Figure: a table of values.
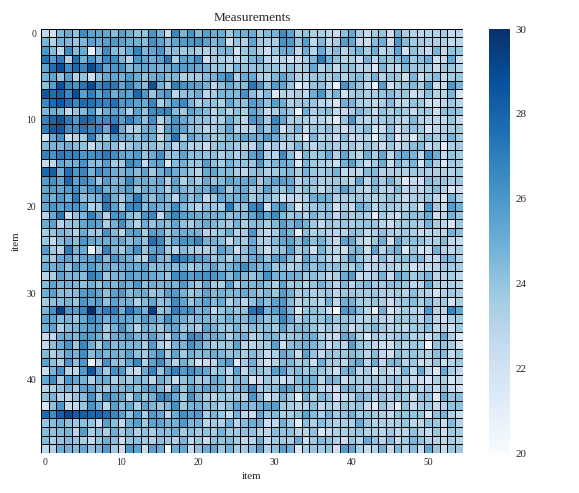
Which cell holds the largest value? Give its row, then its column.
32, 6
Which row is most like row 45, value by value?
23
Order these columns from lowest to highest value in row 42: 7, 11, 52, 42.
11, 7, 42, 52
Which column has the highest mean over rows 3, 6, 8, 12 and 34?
6
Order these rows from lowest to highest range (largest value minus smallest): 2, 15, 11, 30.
30, 15, 2, 11
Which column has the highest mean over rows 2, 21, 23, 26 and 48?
14
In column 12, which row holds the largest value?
7
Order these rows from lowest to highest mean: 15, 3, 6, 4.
15, 3, 4, 6
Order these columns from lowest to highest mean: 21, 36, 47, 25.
47, 36, 25, 21
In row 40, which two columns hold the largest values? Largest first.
1, 3
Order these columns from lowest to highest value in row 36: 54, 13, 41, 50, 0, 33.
50, 54, 0, 13, 41, 33
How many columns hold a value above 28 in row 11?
3
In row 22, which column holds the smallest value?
53
